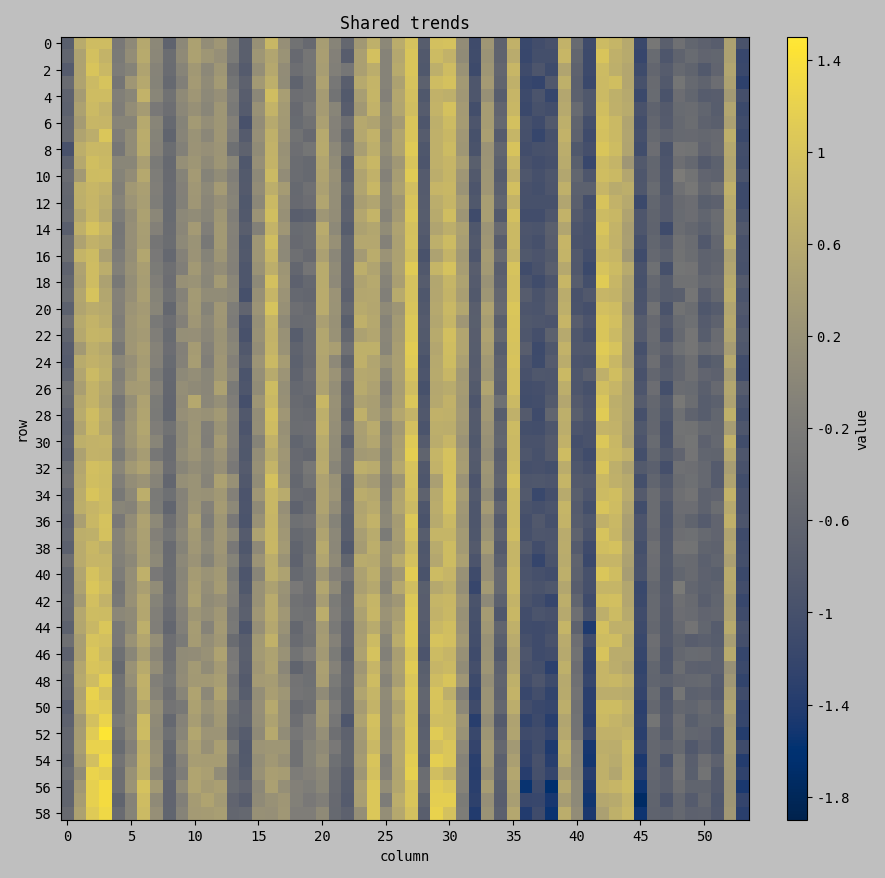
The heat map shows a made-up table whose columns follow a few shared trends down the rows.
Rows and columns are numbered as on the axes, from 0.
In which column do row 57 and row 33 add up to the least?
45
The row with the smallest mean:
57
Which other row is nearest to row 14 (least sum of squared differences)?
30
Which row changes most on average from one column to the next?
54
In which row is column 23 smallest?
58
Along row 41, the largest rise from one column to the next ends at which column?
42
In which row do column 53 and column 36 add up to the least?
56
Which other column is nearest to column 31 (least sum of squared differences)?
33
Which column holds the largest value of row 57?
3
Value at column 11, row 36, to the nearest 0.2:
-0.2
